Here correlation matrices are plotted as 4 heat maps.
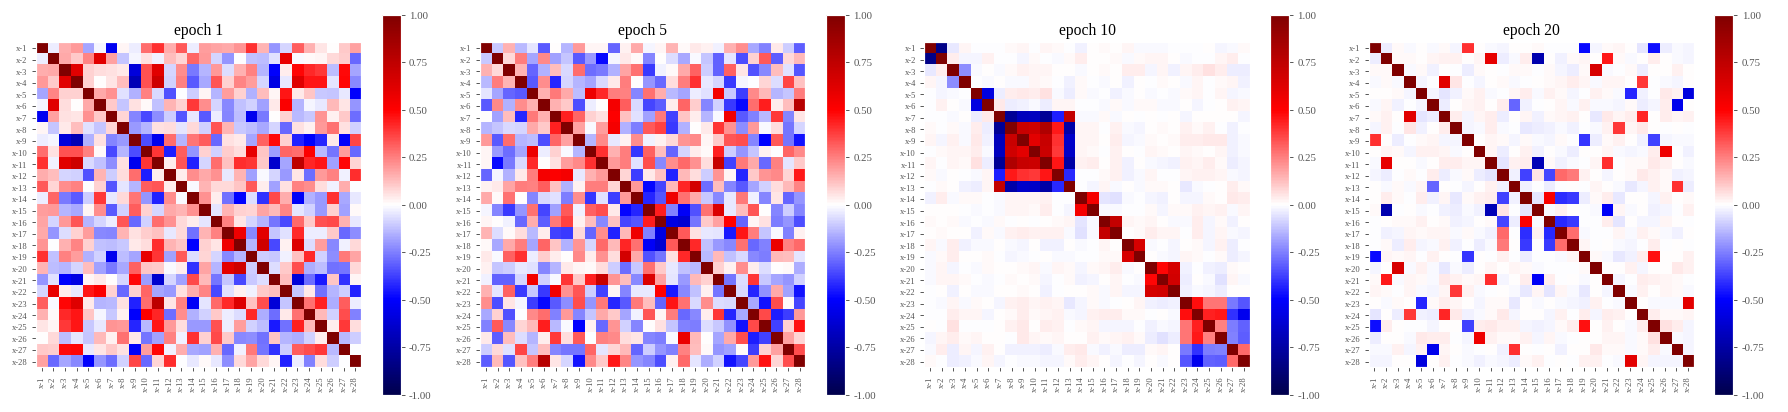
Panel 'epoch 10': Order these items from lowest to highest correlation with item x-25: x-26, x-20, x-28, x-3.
x-28, x-20, x-3, x-26
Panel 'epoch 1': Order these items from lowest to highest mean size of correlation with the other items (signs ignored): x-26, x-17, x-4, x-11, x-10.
x-26, x-17, x-10, x-4, x-11
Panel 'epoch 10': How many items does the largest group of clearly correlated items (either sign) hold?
7
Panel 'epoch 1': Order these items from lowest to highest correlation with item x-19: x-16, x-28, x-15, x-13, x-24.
x-16, x-15, x-28, x-13, x-24
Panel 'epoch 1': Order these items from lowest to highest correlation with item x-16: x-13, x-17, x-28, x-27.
x-28, x-13, x-27, x-17
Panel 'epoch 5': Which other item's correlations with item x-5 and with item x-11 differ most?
x-23
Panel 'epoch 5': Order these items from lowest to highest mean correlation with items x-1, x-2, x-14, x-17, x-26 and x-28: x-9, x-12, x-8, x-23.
x-8, x-12, x-9, x-23
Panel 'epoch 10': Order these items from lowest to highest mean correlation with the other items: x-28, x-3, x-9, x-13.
x-13, x-28, x-3, x-9
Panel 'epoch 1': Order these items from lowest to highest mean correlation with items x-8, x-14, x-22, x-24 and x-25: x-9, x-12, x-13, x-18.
x-9, x-18, x-12, x-13
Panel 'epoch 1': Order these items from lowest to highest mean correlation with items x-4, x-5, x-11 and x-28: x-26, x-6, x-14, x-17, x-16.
x-14, x-26, x-6, x-17, x-16
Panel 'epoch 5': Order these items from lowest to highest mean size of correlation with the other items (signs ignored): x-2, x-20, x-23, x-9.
x-20, x-2, x-9, x-23
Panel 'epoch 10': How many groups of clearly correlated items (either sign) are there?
9
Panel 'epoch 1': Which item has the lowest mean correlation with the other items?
x-21
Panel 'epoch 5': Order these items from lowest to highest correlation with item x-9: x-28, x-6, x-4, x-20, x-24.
x-28, x-6, x-24, x-4, x-20
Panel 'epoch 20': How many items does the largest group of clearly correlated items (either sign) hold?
5
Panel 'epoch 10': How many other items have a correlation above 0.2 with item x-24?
3
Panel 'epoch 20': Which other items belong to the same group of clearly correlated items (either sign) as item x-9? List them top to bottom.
x-1, x-19, x-25
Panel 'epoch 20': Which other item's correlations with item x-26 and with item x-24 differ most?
x-10
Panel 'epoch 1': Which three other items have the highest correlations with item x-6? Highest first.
x-2, x-22, x-14
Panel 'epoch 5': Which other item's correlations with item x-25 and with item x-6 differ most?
x-18
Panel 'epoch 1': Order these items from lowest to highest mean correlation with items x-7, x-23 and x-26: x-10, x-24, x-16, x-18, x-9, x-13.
x-9, x-10, x-13, x-24, x-18, x-16
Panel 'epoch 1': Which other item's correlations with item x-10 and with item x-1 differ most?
x-12
